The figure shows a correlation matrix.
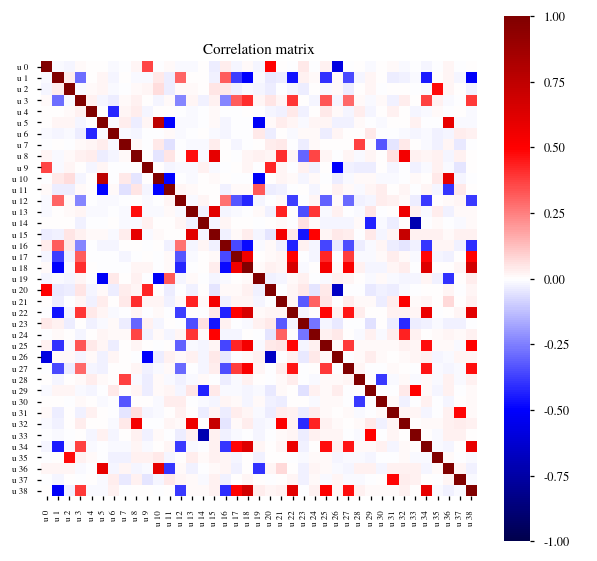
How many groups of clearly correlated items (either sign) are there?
9
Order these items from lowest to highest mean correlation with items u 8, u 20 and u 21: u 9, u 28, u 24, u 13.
u 28, u 9, u 24, u 13
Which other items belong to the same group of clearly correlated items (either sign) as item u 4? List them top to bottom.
u 6
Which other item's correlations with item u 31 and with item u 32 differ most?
u 15
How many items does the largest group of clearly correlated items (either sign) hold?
11
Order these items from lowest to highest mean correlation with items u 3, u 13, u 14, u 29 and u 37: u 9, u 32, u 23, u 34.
u 23, u 9, u 34, u 32
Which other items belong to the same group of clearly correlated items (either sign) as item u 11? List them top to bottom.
u 5, u 10, u 19, u 36
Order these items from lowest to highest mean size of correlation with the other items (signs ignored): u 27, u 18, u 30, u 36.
u 30, u 36, u 27, u 18
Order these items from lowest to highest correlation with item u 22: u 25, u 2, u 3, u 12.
u 12, u 2, u 3, u 25
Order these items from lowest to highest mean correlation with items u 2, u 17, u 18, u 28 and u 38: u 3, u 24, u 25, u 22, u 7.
u 24, u 7, u 3, u 25, u 22
